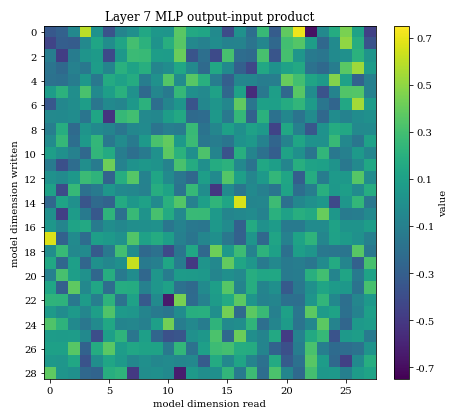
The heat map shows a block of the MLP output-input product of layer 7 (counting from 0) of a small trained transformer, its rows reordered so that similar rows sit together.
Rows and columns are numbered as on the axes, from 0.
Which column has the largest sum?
7
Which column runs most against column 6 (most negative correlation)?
23
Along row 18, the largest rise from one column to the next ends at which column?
14
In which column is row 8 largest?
12
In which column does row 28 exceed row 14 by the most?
0
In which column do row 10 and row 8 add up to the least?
19
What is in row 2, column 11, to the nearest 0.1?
0.4
